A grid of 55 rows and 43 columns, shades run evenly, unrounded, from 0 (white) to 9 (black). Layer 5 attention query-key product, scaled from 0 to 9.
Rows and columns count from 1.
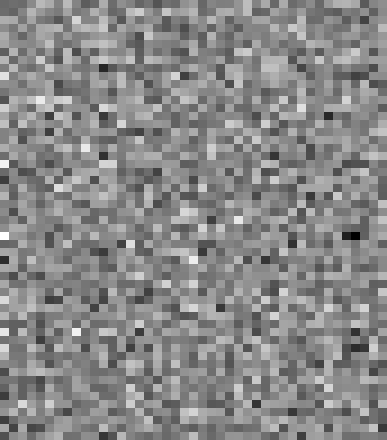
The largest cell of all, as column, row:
40, 30
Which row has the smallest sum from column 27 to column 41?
8
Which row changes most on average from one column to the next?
44
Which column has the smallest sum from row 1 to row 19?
5
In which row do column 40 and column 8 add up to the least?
7
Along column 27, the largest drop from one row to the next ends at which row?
28
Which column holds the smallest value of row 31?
15
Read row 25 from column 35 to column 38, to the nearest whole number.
7 4 6 2
